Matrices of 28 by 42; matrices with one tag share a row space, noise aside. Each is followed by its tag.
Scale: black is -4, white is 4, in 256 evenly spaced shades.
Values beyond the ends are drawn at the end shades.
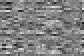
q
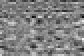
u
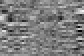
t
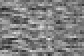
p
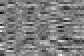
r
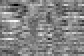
p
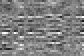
q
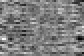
t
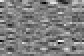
r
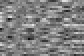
r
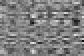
u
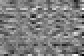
u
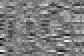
r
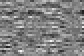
q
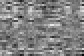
q
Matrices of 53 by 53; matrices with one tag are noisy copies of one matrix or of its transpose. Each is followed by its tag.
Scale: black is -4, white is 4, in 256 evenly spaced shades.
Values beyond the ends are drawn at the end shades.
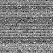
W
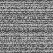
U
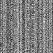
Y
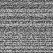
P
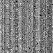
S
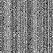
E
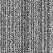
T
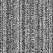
Y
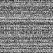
Y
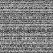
U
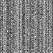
Y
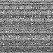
S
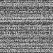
Y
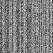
P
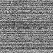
T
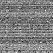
W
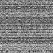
W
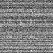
P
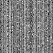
U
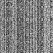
W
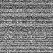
P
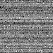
Y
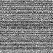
T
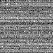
Y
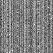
U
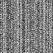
Y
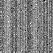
E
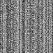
Y
